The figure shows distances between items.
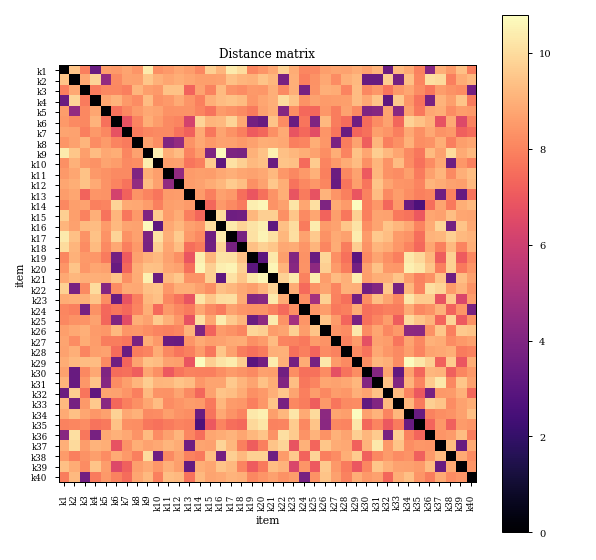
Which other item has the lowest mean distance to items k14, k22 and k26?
k35
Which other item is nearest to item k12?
k27
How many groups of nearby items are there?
10
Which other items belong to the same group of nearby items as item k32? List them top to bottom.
k1, k4, k36
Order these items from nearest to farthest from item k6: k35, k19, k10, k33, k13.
k19, k13, k33, k10, k35
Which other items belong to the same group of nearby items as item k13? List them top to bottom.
k37, k39
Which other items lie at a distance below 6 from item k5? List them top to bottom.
k2, k22, k30, k31, k33
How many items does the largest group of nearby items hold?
6
